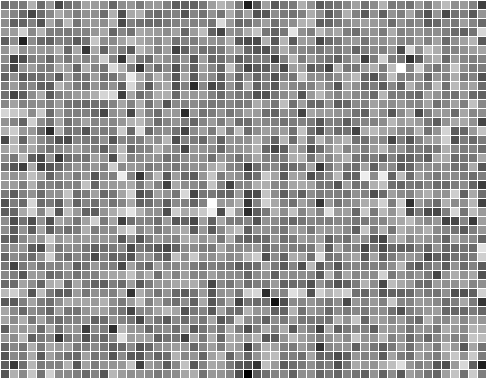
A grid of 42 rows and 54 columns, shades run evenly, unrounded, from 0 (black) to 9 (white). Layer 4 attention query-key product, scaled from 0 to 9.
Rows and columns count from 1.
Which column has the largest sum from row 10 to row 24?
4
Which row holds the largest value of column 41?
20
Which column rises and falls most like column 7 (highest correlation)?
46
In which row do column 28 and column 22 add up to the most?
29
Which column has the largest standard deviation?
54
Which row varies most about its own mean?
24
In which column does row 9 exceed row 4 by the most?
15
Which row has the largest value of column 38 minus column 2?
8
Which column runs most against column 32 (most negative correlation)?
10
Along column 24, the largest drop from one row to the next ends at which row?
25
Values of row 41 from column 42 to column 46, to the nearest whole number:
5 6 7 8 5
